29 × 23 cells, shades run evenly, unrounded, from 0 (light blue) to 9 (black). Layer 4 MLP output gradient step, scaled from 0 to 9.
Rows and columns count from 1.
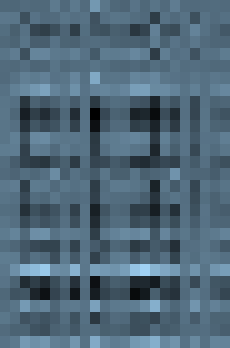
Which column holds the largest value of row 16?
16
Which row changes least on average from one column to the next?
6
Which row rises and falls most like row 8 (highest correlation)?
23
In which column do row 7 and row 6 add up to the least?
10
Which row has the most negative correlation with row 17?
26
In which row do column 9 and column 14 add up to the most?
25
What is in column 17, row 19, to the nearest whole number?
5
